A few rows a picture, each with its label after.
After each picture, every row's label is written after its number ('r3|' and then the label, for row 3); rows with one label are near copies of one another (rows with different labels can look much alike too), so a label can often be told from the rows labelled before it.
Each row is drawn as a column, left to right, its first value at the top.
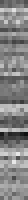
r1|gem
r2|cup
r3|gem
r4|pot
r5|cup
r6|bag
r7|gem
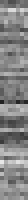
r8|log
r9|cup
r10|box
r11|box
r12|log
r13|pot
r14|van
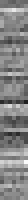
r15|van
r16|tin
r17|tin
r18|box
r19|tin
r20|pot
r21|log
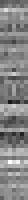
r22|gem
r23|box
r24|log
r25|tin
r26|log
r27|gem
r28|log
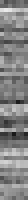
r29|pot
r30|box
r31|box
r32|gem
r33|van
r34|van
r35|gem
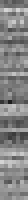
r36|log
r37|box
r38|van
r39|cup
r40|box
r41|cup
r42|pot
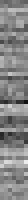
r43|bag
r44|log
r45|tin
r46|pot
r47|van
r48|van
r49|log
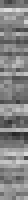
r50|pot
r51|box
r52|box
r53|gem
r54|pot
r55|pot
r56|cup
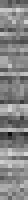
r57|pot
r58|pot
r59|gem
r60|cup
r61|box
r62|tin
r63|cup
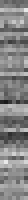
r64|van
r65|log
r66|bag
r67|cup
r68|van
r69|cup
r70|pot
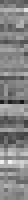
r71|log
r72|tin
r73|log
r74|log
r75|van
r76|van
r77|box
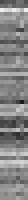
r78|box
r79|box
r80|box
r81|box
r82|pot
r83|van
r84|box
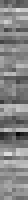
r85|bag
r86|cup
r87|cup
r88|tin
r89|gem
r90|gem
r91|gem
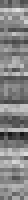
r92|gem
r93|tin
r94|gem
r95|pot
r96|pot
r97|gem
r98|cup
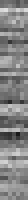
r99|pot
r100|pot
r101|bag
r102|cup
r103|gem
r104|van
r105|box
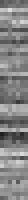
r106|gem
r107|gem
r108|box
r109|cup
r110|van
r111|cup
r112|cup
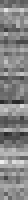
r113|log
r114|pot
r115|gem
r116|log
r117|van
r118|tin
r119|cup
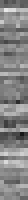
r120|cup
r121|box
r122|box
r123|box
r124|van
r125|gem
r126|gem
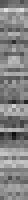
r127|gem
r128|box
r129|pot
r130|bag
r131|pot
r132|box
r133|van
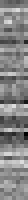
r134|tin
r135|cup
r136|cup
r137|tin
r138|box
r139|log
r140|bag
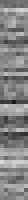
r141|log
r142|tin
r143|van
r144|van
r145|pot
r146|pot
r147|tin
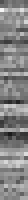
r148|box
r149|tin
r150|bag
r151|tin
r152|van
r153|pot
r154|cup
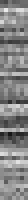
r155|cup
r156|box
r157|bag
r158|cup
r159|tin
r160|pot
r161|tin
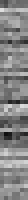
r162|box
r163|gem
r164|bag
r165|van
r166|van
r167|tin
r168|tin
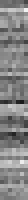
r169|van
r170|van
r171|tin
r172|gem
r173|van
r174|log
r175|box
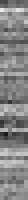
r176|box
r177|gem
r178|van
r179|pot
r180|box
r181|box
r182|cup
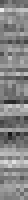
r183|box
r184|log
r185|bag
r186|log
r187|tin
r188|pot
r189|tin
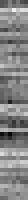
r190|gem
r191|gem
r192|bag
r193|box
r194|pot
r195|box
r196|box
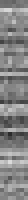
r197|tin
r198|box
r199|pot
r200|cup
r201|tin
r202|tin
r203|pot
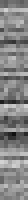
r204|van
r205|tin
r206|bag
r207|bag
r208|van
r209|cup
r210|tin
